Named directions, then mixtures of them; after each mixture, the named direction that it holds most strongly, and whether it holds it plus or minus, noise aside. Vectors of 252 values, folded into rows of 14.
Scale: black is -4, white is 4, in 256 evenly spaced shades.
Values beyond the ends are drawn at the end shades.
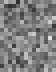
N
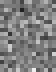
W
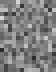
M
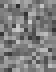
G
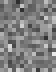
W, plus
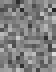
M, minus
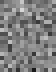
W, minus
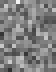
G, plus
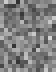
N, plus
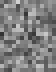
G, plus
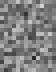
G, plus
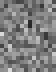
G, minus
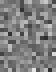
W, plus
